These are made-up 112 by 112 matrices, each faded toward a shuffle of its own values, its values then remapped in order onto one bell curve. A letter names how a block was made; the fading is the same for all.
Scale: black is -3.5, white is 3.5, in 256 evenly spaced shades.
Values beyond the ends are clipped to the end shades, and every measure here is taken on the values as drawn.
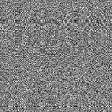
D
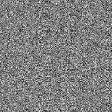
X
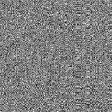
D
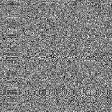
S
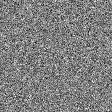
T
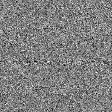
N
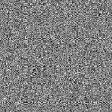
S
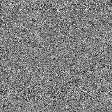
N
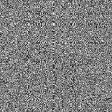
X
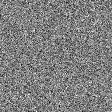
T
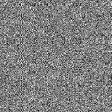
X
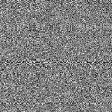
S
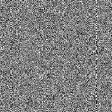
X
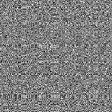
D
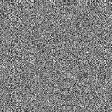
X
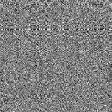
D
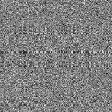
S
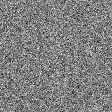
T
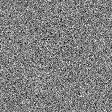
T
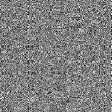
X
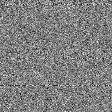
N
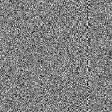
X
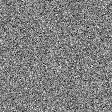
T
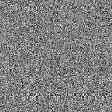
X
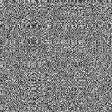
D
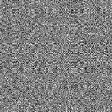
D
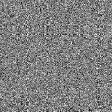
X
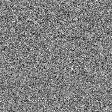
N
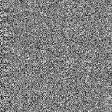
X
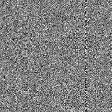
X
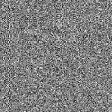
X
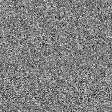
N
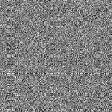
D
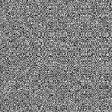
D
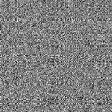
S
